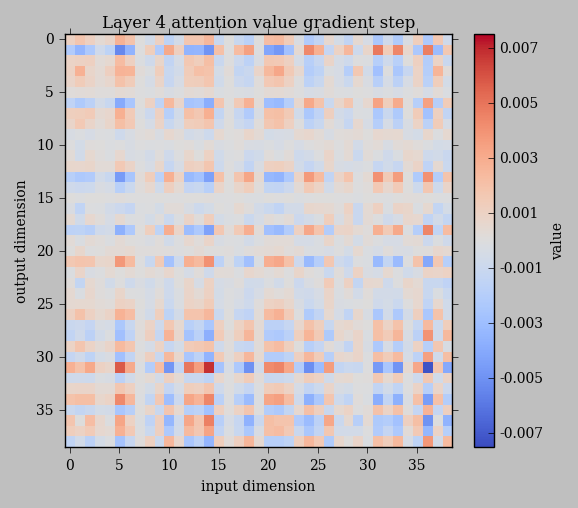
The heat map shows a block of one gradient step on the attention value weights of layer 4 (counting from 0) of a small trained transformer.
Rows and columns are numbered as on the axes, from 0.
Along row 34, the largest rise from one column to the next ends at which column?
37
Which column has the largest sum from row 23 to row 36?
14
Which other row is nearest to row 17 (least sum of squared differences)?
11
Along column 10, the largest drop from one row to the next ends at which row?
31
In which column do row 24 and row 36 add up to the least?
36
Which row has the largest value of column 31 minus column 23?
1
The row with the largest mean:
3
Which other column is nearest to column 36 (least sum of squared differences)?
24
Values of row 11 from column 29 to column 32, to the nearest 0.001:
-0.001 0 0 -0.001
